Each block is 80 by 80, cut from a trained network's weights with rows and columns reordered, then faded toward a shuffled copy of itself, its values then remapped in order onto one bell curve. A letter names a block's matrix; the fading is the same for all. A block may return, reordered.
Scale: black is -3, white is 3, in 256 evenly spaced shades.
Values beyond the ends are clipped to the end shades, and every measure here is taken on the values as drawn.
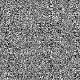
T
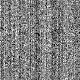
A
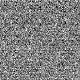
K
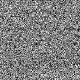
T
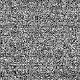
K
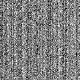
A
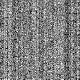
A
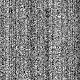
A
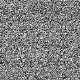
T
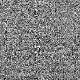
K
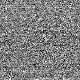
K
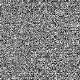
T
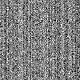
A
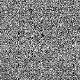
T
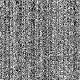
A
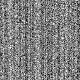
A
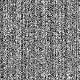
A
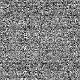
K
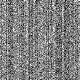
A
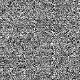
T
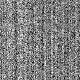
A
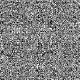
K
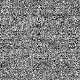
K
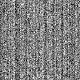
A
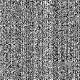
A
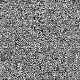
K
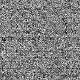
K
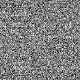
T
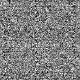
K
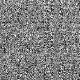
K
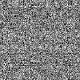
T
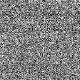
K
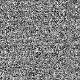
T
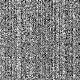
A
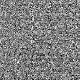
K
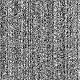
A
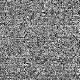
K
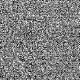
K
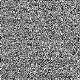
K
